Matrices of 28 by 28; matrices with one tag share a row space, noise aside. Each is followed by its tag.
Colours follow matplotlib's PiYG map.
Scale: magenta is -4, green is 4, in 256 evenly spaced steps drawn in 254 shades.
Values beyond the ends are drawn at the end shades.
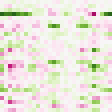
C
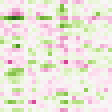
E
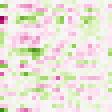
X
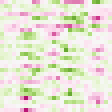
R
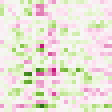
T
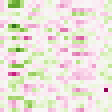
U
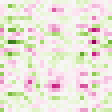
C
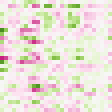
X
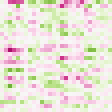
E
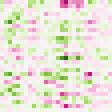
E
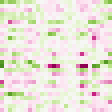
C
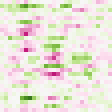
R
